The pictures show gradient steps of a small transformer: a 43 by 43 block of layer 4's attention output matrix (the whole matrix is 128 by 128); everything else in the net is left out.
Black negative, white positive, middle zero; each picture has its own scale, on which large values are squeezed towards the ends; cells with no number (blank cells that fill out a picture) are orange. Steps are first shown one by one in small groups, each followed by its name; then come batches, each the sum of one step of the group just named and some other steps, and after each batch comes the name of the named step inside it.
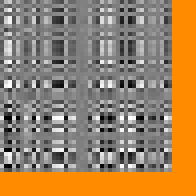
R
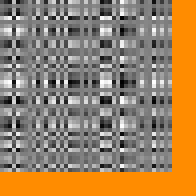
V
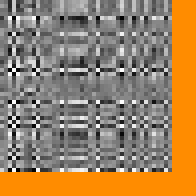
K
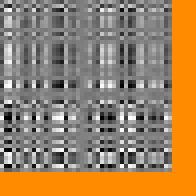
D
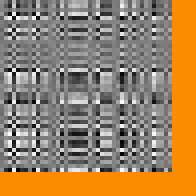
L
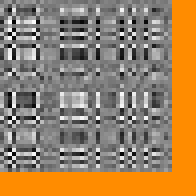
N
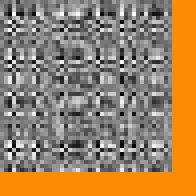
L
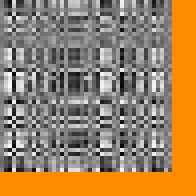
L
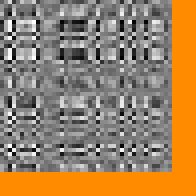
N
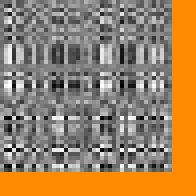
D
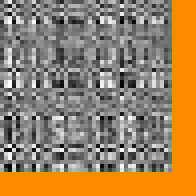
R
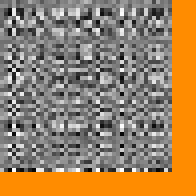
K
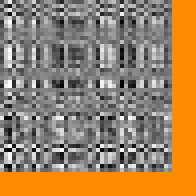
D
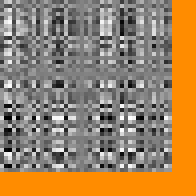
R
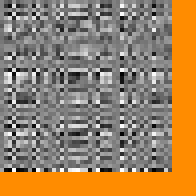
L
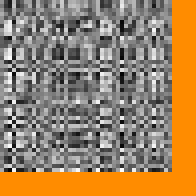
L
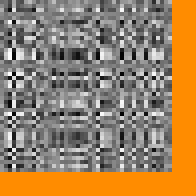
N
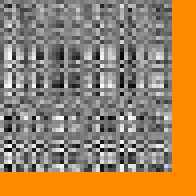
D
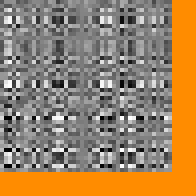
R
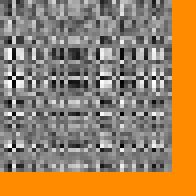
V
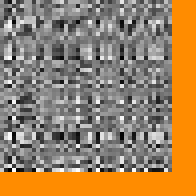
K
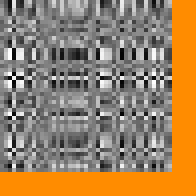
N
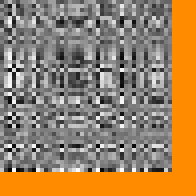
K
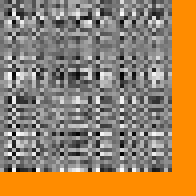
L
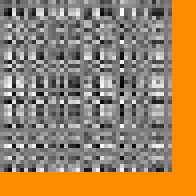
V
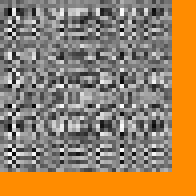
N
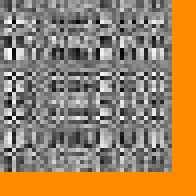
N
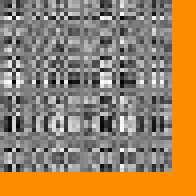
V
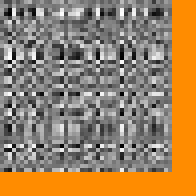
N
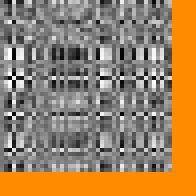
N
